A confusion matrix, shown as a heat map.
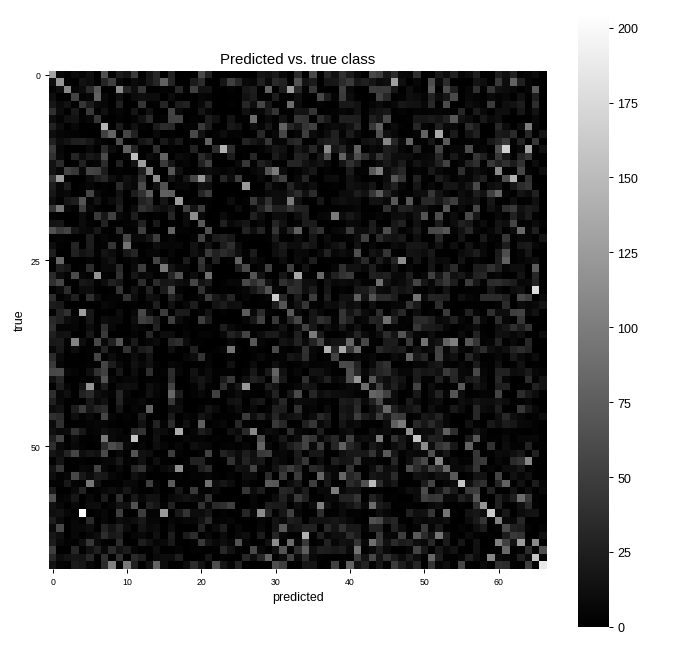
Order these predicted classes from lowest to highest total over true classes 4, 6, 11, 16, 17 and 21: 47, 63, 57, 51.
47, 57, 63, 51
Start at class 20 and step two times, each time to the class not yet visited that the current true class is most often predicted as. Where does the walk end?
34
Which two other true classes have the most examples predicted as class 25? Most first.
63, 14
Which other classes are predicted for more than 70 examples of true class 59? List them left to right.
4, 15, 28, 53
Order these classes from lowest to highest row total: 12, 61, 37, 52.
61, 52, 12, 37
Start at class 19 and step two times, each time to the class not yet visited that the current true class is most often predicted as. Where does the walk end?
48
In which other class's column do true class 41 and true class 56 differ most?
38
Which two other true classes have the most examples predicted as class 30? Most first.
63, 13
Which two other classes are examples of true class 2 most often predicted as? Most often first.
32, 9
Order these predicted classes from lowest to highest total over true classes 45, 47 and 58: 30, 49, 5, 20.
5, 49, 30, 20
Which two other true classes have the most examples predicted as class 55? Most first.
42, 66
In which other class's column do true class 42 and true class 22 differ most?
26
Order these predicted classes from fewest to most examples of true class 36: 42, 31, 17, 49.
49, 31, 17, 42
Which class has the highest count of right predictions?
66
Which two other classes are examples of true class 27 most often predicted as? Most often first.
33, 6
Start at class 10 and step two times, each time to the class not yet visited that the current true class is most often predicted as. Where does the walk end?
31
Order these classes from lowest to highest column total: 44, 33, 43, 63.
63, 33, 43, 44
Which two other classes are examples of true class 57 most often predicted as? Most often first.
63, 0
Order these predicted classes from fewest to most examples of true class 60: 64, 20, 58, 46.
64, 20, 46, 58
